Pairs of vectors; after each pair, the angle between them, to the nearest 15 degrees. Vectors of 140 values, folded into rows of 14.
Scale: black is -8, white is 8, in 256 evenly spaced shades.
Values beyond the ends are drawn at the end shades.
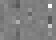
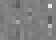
15 degrees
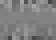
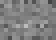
45 degrees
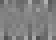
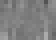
120 degrees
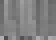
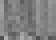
150 degrees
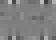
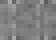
45 degrees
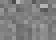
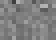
15 degrees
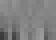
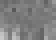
150 degrees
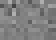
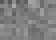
135 degrees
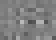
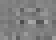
165 degrees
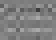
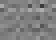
135 degrees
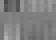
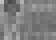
45 degrees
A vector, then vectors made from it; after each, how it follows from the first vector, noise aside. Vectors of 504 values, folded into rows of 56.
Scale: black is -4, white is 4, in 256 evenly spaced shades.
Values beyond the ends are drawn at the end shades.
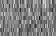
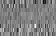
negated, partly zeroed.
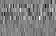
negated, partly zeroed.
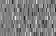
wrapped around, negated, partly zeroed.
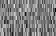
reversed, negated.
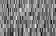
reversed, negated.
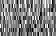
scaled up.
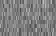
shrunk.
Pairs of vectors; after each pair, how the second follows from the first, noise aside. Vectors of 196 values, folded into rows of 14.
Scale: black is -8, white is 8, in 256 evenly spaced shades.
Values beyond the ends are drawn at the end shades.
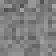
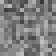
scaled up.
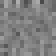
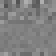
negated, partly zeroed.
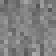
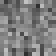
scaled up.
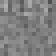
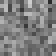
scaled up.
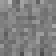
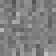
reversed.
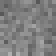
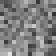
scaled up.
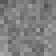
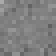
negated, partly zeroed.
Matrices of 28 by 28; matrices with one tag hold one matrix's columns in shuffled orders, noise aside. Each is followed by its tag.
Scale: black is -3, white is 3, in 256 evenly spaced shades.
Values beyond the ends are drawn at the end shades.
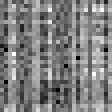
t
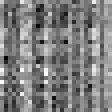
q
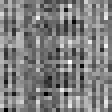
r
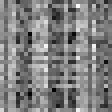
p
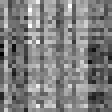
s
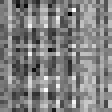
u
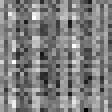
r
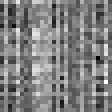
q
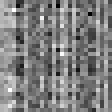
u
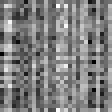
p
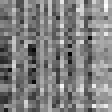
s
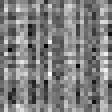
t
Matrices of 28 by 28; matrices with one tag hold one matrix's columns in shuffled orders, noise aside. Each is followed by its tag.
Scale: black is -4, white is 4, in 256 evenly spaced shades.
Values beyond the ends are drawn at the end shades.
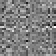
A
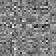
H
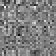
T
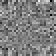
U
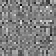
T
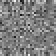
U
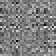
A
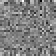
U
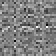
A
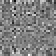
U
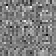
T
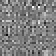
T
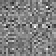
H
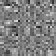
T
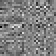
H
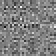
H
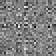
H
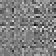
A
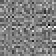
A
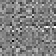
A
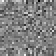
U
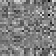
U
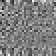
U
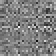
A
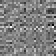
A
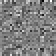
U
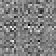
A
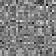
T
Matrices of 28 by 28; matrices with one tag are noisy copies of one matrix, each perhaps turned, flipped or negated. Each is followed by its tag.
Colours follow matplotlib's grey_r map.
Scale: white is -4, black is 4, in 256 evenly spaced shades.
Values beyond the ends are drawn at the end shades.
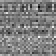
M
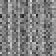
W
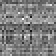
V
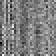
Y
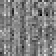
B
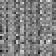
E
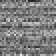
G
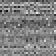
Y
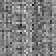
V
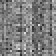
V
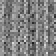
W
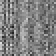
Y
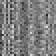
Y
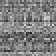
V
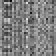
M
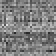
V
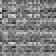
B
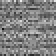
G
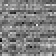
B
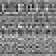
M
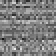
E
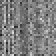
Y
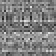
V
